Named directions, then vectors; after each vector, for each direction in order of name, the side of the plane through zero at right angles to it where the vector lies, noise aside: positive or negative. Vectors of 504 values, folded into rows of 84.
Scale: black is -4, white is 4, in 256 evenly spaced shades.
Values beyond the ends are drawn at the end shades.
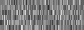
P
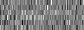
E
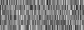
positive, positive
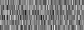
negative, negative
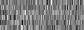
positive, positive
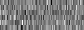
negative, negative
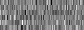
negative, negative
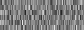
negative, negative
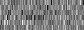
negative, positive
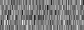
negative, positive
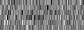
negative, positive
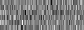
negative, negative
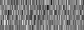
negative, positive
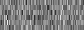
negative, positive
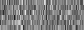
positive, positive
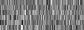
positive, positive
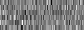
negative, negative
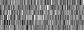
positive, negative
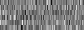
negative, negative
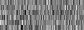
negative, negative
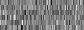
negative, negative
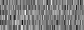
positive, positive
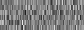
negative, negative
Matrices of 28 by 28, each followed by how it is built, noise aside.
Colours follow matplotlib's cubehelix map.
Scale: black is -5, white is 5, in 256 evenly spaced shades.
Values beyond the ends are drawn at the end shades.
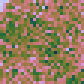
smooth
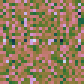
low rank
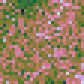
smooth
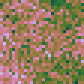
smooth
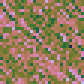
Toeplitz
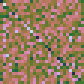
diagonal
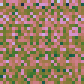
repeating columns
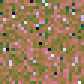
sparse
